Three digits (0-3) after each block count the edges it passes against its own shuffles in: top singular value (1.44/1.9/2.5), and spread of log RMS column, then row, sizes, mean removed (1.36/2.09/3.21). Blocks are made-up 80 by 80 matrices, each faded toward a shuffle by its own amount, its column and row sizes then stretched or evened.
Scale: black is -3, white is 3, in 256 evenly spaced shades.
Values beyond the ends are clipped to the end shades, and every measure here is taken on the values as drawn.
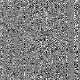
1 3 1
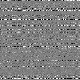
3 0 3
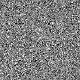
0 1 1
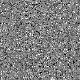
1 1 1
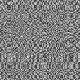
3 1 1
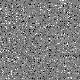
1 1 1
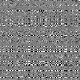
3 2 3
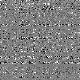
0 2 3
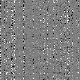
0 3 1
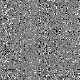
1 2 2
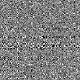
2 2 2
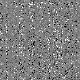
0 2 1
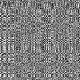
3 2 2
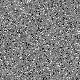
0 0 0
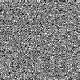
2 0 0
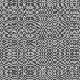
3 0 1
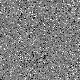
1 1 0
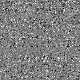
0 0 2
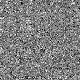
1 0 1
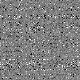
0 2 2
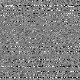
0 0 3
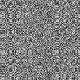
3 1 0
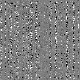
1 3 1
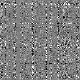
1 3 2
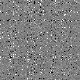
1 2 2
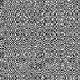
3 2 1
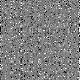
2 2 1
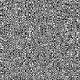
2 2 0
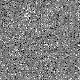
1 1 0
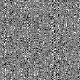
2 2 0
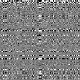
3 2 3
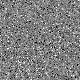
0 0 0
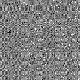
3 0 0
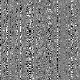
1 3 1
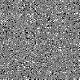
2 1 1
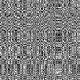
3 2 1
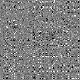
2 2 2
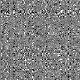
2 2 2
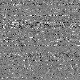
0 0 3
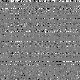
2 1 3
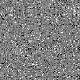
2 0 1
